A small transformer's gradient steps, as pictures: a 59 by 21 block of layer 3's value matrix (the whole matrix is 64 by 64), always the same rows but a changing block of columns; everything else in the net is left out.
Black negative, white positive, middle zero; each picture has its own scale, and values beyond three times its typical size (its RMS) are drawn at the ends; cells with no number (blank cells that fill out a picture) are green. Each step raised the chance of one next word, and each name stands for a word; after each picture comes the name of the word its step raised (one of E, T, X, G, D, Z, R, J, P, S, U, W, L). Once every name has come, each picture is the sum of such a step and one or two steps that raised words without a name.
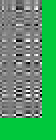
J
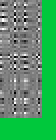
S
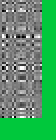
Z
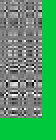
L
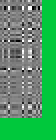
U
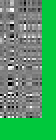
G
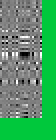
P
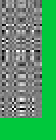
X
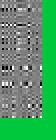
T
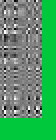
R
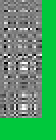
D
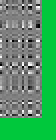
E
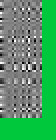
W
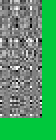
E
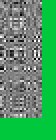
W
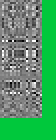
L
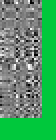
W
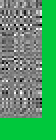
S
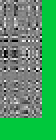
U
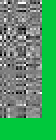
Z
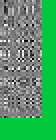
G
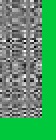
X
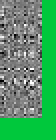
P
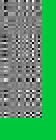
J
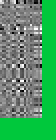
S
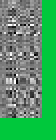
T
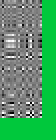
E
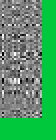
P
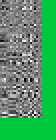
J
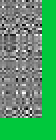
R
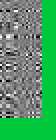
Z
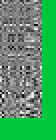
R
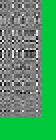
X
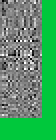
D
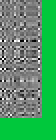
S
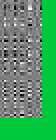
J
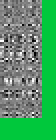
P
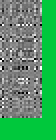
G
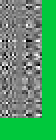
E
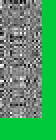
S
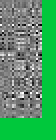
T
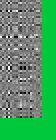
Z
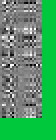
Z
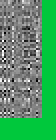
S
